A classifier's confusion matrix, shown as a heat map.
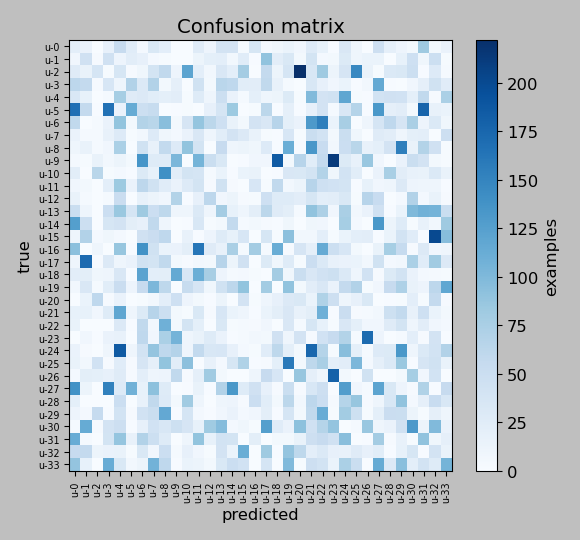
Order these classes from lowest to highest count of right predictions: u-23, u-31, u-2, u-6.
u-2, u-23, u-6, u-31
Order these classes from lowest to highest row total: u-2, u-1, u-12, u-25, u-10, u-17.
u-1, u-12, u-10, u-17, u-25, u-2
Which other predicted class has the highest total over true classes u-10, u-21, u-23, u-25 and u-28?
u-8
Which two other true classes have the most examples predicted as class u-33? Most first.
u-19, u-15
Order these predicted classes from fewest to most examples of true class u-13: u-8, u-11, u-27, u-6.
u-11, u-27, u-8, u-6
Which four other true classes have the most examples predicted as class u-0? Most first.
u-5, u-27, u-14, u-31
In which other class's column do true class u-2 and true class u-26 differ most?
u-23
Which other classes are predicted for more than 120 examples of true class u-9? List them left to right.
u-6, u-18, u-23
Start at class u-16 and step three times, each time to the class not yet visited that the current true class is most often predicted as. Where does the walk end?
u-24
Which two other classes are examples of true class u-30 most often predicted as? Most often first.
u-17, u-1
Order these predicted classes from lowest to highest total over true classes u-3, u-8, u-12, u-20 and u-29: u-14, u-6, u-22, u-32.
u-14, u-6, u-32, u-22
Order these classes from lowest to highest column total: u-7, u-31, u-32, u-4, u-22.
u-31, u-32, u-7, u-4, u-22
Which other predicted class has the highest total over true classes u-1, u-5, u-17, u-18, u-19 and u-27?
u-3
